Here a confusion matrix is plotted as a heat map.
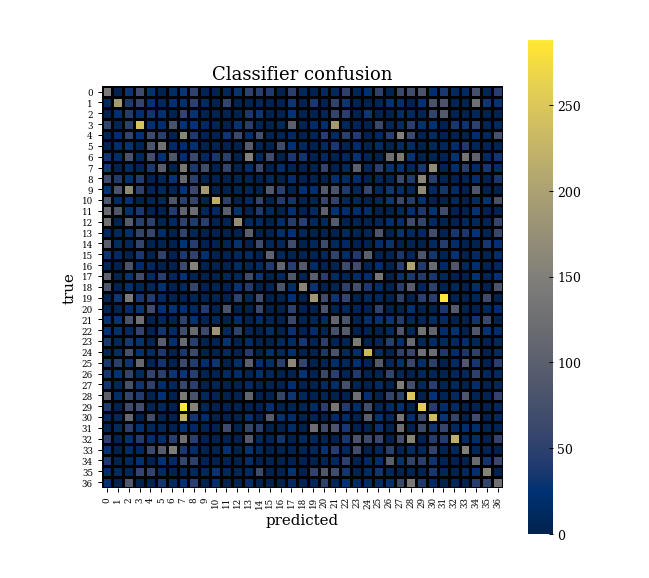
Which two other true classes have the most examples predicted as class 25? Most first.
17, 13
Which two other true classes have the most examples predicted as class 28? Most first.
16, 32
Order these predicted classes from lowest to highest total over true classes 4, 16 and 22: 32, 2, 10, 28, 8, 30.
32, 2, 10, 30, 28, 8
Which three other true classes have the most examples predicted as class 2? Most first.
9, 19, 30
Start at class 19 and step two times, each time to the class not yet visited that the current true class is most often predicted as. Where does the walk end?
27
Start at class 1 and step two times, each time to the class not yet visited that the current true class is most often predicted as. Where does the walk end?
26
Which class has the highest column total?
7
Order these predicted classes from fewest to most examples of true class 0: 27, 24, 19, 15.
19, 24, 15, 27
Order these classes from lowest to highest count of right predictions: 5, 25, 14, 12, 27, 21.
14, 25, 21, 5, 27, 12
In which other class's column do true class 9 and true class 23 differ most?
29
